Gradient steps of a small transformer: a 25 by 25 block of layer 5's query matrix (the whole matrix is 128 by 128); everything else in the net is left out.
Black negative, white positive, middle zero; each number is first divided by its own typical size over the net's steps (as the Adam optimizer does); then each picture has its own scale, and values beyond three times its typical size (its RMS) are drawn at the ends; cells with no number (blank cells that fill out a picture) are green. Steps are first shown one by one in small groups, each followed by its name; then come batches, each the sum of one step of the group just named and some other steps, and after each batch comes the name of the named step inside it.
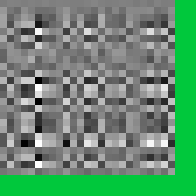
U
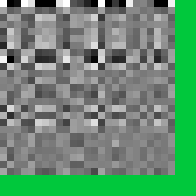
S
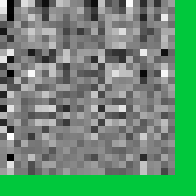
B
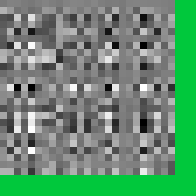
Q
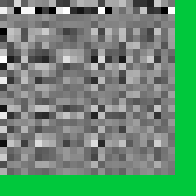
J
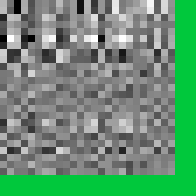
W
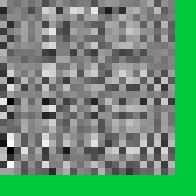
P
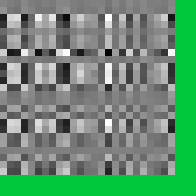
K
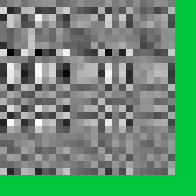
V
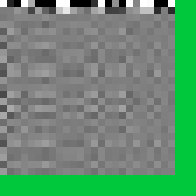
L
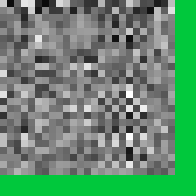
S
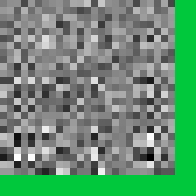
U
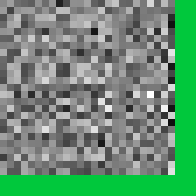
V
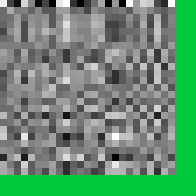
L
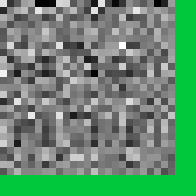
S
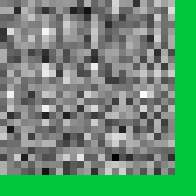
J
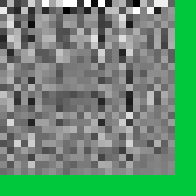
W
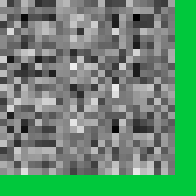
S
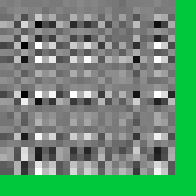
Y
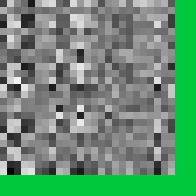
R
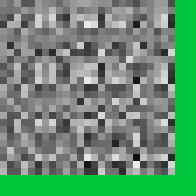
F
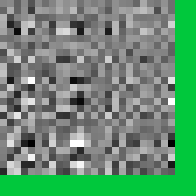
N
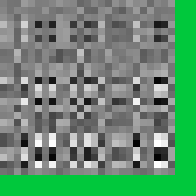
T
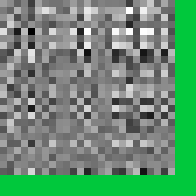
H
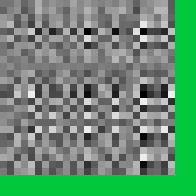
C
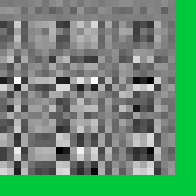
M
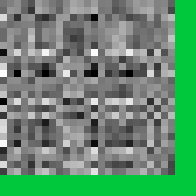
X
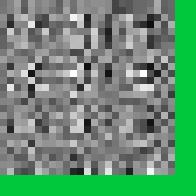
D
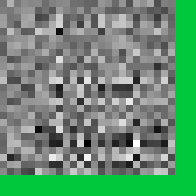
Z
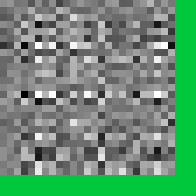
Y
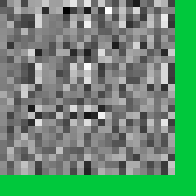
F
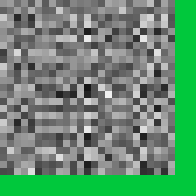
C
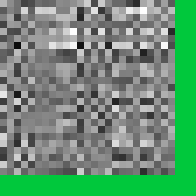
H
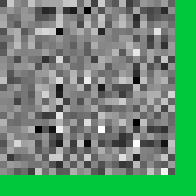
Z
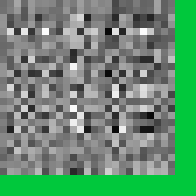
D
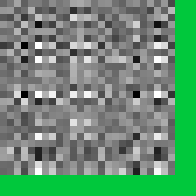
Y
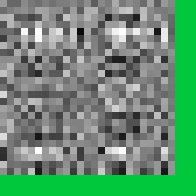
H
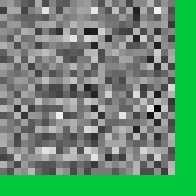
C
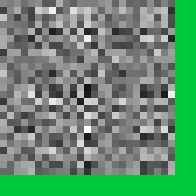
C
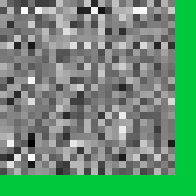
N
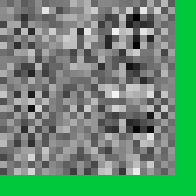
H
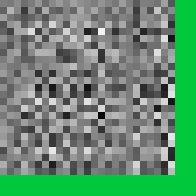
C
